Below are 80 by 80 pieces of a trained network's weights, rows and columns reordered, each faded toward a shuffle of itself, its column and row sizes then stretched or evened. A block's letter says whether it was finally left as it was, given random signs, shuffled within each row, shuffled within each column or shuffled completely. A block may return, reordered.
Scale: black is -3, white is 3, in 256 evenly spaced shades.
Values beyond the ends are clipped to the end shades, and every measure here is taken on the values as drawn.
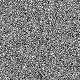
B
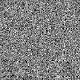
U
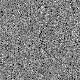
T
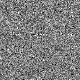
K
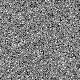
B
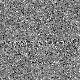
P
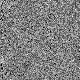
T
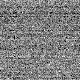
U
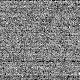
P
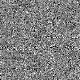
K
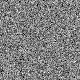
B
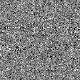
K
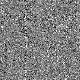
K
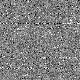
P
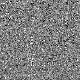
K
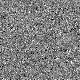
P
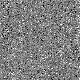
T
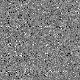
K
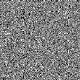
U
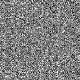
U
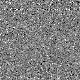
P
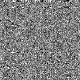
U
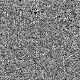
K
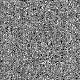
T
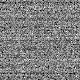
U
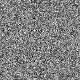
K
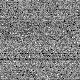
P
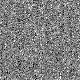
T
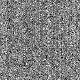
T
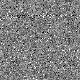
K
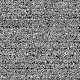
P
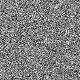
P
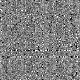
U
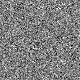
P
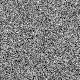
B
